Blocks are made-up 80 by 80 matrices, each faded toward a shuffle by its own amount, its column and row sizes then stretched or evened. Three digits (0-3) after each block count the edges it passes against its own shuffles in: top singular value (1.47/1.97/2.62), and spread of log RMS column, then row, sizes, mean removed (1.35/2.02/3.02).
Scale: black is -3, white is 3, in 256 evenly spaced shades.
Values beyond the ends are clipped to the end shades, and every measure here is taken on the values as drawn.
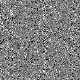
0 2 0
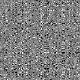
2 2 2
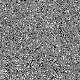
0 1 1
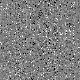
0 2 0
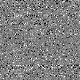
1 0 2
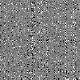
1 3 1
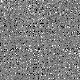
0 1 2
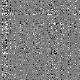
0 3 2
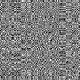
3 1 1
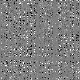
0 3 2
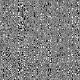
1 3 1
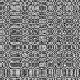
3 0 1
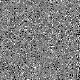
0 2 1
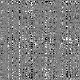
2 3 2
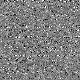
0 0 2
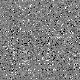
0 1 2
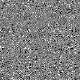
0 2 2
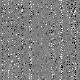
0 3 1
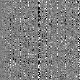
0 3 1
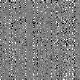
1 3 2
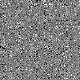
1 2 2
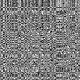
3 2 0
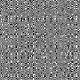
3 3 2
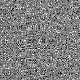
2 0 1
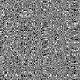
2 2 1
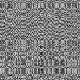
3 2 0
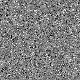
0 0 1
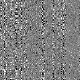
2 3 1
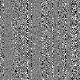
2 3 0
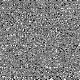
0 0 2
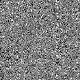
1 1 0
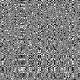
3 2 1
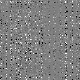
0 3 2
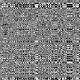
3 2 3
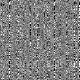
2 3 0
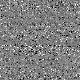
0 0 2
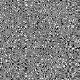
2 1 1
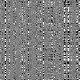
3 3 1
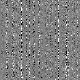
1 3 1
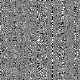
1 3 1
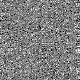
1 1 0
